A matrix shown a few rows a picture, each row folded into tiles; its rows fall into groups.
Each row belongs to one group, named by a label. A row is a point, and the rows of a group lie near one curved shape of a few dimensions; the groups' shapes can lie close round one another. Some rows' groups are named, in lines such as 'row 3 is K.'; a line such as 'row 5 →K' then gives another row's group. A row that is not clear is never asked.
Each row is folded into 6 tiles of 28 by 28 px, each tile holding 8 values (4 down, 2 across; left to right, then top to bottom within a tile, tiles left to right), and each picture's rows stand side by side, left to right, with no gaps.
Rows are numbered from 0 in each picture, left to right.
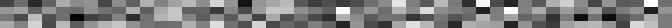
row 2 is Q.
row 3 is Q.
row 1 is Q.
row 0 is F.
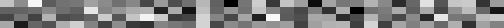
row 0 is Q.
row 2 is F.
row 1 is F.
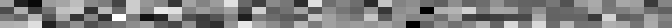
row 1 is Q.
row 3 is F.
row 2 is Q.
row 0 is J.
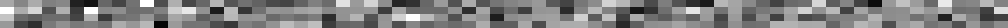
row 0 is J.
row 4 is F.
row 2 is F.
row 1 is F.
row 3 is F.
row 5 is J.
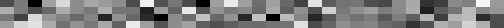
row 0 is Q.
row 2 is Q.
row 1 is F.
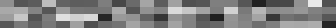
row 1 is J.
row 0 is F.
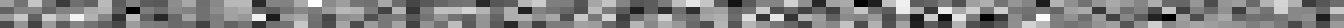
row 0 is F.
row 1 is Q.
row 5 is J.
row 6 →Q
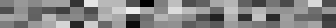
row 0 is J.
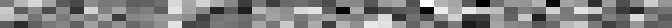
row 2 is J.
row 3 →Q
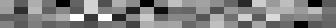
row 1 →Q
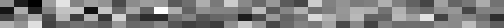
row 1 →Q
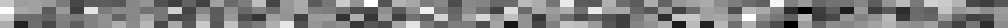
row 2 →Q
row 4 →F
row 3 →Q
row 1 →F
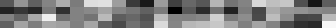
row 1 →J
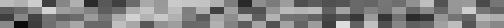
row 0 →Q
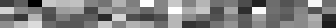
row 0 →Q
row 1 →J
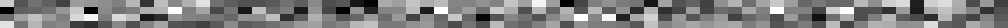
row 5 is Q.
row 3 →F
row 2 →J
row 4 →J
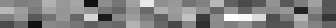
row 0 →Q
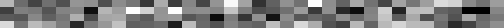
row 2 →F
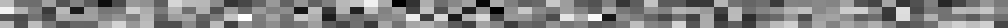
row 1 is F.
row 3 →F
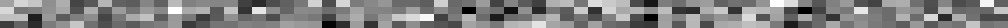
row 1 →J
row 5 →F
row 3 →J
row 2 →F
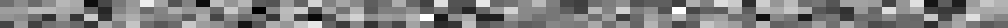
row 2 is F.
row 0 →Q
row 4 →Q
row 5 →Q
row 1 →Q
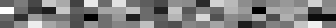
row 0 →Q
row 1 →Q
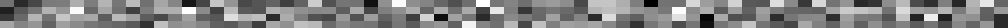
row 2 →F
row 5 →J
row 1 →F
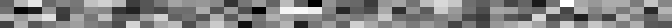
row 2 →J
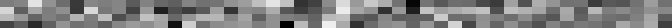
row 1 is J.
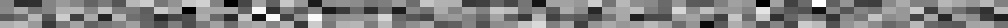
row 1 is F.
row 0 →J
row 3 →Q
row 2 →J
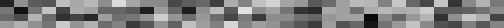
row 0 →F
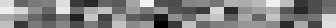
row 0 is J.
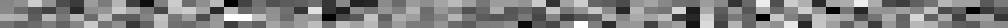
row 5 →F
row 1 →F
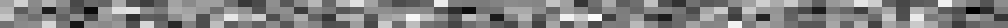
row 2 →F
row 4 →F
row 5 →F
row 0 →Q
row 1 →F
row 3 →F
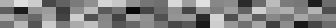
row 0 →F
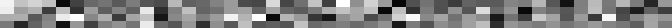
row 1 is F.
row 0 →F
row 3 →F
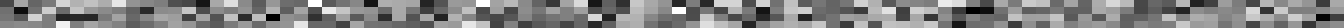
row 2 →Q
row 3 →Q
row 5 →F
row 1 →F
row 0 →F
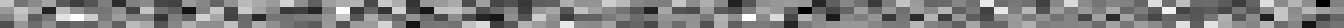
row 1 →F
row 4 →F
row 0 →F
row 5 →F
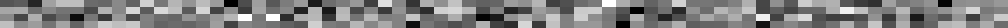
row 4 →Q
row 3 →F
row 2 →Q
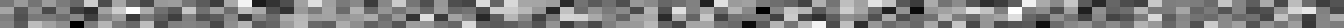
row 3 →F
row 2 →F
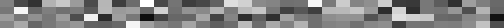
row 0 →F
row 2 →F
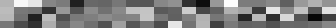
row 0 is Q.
